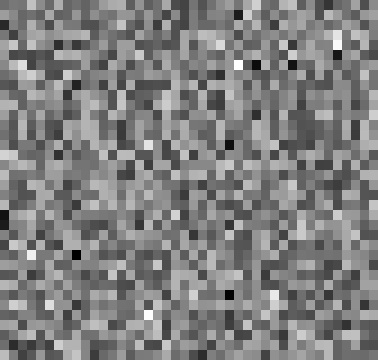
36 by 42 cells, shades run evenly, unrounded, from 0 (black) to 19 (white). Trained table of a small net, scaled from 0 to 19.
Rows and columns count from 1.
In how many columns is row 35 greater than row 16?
17
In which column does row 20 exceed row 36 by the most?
23
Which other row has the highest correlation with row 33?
19
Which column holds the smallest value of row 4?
2
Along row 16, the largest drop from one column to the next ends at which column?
22
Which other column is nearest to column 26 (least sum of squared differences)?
35
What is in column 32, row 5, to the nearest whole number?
15
